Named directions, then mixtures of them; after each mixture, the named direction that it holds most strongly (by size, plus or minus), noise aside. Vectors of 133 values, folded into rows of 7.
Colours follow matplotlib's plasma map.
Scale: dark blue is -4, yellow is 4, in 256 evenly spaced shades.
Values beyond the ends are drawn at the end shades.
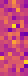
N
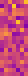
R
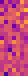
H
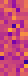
N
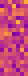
R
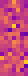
N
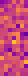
N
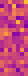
R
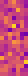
N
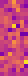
N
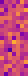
H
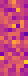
N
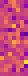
N
